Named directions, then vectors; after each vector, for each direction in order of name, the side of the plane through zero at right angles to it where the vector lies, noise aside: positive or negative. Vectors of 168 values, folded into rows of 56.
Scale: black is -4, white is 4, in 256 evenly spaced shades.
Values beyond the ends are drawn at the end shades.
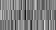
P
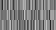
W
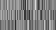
positive, negative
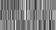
negative, positive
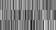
positive, positive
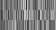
negative, positive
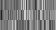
negative, positive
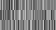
negative, negative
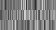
negative, positive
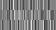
negative, negative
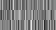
negative, negative
